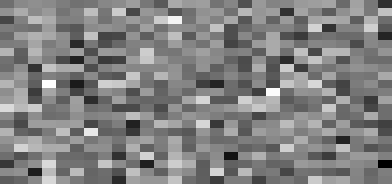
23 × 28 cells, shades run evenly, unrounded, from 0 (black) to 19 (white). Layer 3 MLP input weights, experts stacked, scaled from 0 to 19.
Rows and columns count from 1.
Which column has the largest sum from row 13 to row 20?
15
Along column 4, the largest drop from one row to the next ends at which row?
12
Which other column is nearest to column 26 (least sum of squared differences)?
14
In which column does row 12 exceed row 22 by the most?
20
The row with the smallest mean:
8
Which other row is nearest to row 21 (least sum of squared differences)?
1
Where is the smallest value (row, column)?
21, 28
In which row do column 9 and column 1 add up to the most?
11
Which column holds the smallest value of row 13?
7
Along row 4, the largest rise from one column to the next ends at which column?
23
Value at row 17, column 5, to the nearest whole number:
14
